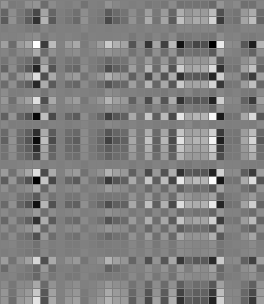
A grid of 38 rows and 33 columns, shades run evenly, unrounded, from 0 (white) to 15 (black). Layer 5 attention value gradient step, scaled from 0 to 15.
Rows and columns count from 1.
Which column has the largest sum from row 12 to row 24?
5
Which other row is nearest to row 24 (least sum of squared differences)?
36
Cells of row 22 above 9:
11
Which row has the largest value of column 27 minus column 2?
6
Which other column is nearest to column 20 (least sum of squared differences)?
16
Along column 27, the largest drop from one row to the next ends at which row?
23
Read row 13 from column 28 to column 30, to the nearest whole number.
3 7 7
